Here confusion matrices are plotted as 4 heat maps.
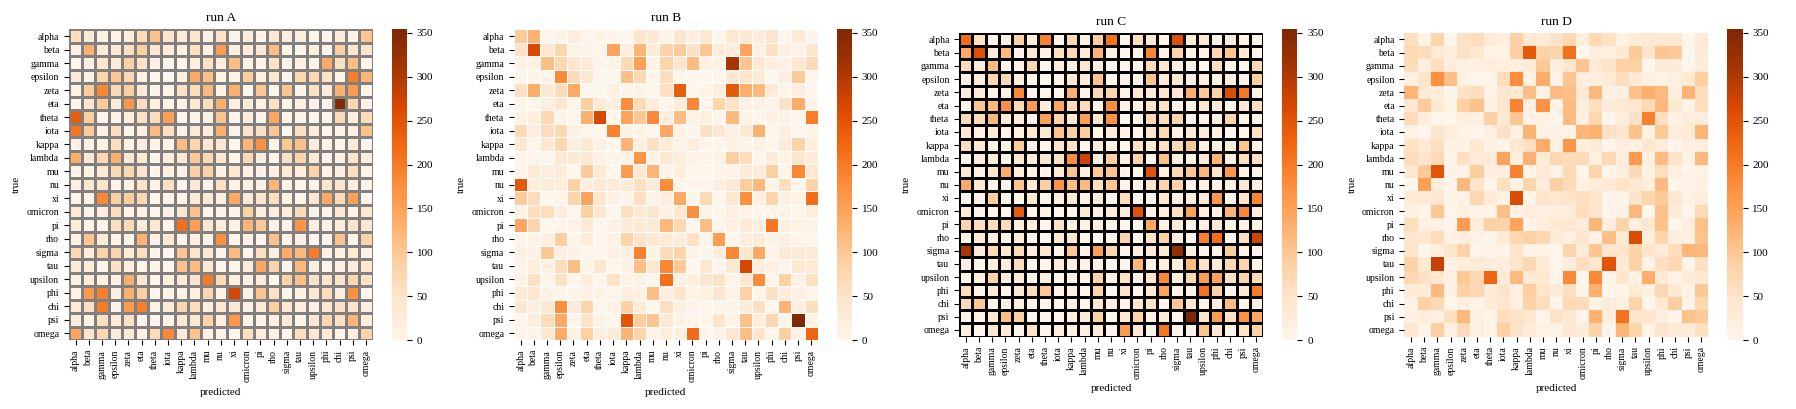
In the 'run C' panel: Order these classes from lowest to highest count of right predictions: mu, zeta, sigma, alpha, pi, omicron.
mu, pi, zeta, alpha, omicron, sigma
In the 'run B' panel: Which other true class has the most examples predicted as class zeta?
tau
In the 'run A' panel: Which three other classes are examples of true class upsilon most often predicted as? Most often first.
mu, zeta, tau
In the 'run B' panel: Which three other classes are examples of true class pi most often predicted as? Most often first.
phi, alpha, nu
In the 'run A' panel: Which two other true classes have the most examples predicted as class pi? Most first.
kappa, tau
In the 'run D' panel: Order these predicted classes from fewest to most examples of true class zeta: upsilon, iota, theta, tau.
theta, iota, tau, upsilon
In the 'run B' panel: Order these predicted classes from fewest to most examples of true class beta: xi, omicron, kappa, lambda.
kappa, omicron, xi, lambda
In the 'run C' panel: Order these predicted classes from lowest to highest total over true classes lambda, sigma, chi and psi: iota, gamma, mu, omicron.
iota, gamma, omicron, mu
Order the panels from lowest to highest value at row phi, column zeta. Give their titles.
run B, run C, run D, run A
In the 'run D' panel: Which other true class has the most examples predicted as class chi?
beta
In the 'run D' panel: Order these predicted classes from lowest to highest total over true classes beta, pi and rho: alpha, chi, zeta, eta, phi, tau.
eta, chi, alpha, zeta, phi, tau
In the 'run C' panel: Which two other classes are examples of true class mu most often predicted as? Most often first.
pi, chi
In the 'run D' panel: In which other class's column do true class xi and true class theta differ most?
kappa
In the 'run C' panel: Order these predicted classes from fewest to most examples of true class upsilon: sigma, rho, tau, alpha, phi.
alpha, sigma, tau, phi, rho
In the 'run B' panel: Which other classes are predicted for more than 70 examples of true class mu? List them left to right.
eta, kappa, phi, psi
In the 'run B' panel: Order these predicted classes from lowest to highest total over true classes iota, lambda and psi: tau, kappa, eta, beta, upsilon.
beta, eta, upsilon, tau, kappa
